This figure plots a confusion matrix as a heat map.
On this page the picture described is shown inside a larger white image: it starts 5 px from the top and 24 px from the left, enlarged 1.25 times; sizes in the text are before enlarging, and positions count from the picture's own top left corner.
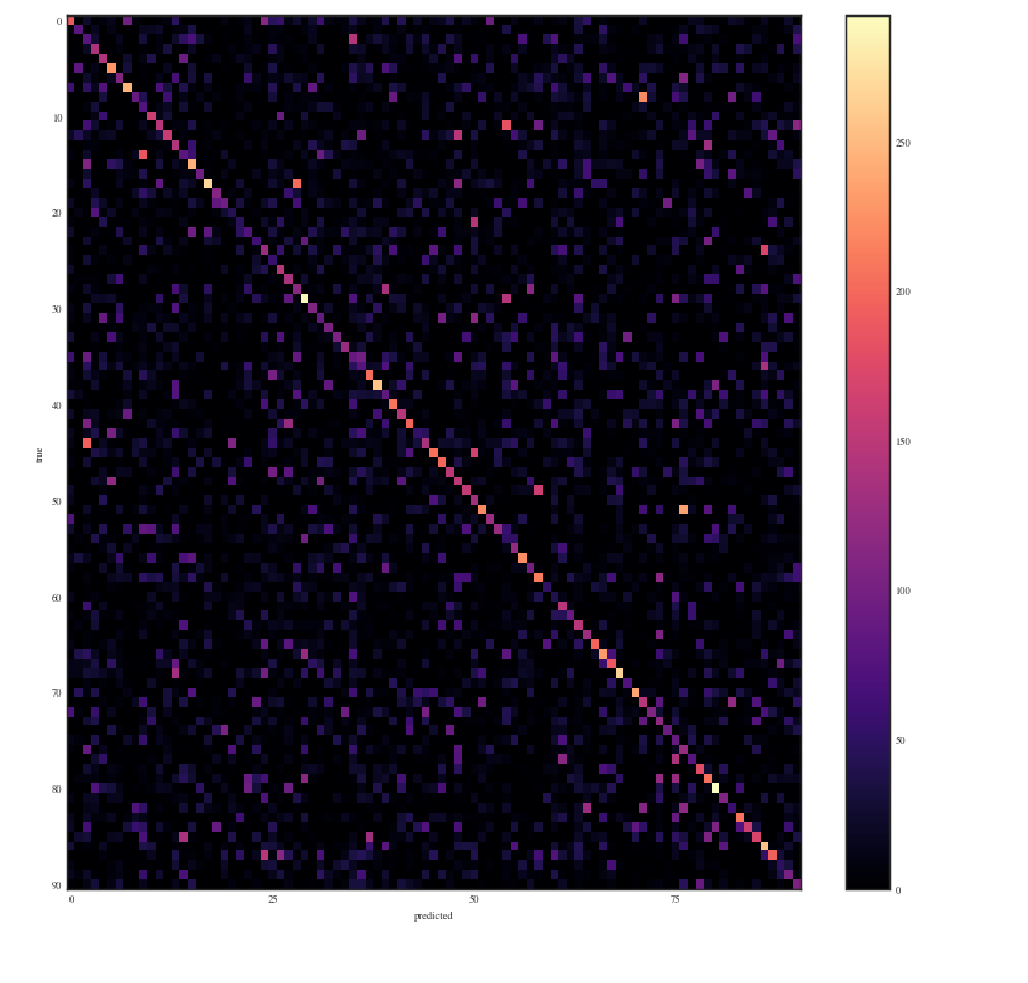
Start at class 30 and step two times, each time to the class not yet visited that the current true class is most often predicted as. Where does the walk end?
79
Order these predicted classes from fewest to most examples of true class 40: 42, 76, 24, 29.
42, 76, 29, 24
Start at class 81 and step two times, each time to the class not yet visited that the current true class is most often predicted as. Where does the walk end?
86
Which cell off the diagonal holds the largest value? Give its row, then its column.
51, 76
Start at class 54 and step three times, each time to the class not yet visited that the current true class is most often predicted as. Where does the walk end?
61
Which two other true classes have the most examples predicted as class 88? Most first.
67, 13
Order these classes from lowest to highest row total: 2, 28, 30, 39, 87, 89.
30, 89, 28, 2, 39, 87
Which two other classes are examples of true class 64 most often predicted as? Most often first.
73, 89
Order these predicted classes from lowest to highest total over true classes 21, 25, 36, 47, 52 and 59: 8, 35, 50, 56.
8, 56, 35, 50
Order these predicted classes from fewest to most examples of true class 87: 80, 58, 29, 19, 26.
80, 29, 19, 58, 26
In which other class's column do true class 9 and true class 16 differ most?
82
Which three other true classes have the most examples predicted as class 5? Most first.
48, 43, 33
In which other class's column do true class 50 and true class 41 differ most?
7
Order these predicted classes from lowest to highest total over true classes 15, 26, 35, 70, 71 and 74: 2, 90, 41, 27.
27, 41, 90, 2
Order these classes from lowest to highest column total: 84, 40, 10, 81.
84, 81, 10, 40
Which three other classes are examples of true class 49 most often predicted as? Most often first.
58, 68, 11
